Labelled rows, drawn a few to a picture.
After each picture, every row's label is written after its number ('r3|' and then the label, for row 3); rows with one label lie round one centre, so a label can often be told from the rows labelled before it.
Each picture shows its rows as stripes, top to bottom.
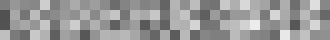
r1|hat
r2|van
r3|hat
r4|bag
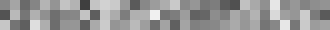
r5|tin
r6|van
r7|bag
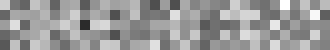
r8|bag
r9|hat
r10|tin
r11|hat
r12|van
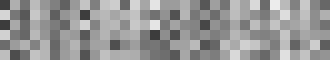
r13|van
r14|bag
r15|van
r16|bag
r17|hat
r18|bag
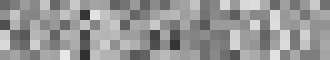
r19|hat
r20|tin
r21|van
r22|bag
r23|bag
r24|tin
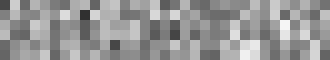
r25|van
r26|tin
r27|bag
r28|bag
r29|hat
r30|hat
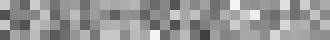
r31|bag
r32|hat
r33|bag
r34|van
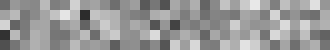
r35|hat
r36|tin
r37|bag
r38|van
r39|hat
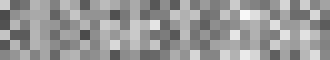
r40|bag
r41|hat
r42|van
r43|bag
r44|van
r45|hat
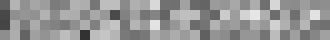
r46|van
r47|hat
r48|van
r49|tin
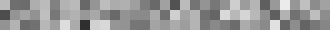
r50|bag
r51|hat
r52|tin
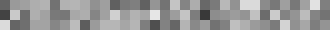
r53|hat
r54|van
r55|bag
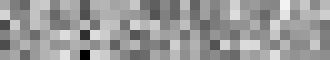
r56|bag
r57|bag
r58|van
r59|tin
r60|hat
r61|tin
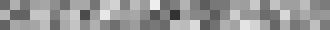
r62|van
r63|bag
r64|hat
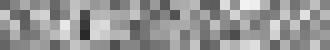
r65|hat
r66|bag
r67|tin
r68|tin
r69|hat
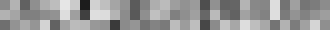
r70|tin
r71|tin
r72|hat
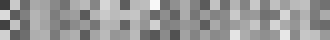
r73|van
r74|bag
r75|van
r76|bag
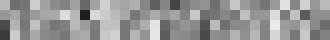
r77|bag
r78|tin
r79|van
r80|van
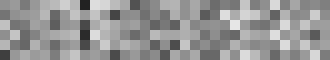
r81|tin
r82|hat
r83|bag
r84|tin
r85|bag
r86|hat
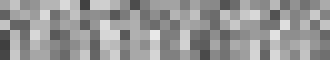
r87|tin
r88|hat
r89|bag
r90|van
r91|van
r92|van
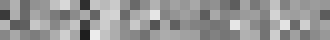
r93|tin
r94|van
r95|bag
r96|tin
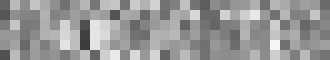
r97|van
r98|hat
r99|tin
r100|tin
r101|tin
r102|van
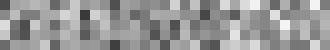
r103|hat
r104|tin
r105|bag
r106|bag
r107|hat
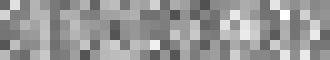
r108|van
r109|bag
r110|hat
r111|hat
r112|van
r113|bag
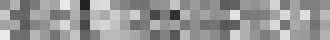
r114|tin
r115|bag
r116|tin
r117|bag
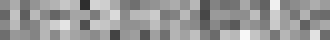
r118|tin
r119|van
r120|tin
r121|hat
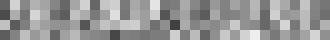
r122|van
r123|van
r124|bag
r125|hat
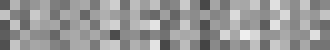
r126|van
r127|bag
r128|van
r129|hat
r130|van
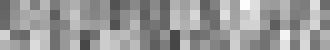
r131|hat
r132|hat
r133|hat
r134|bag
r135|bag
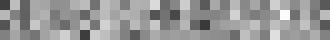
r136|van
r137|bag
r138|van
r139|tin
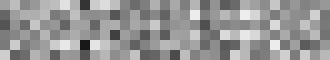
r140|tin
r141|hat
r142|van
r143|hat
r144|tin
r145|bag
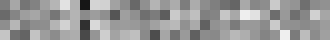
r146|tin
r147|hat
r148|tin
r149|bag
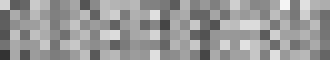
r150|bag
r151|van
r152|hat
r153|van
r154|hat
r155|van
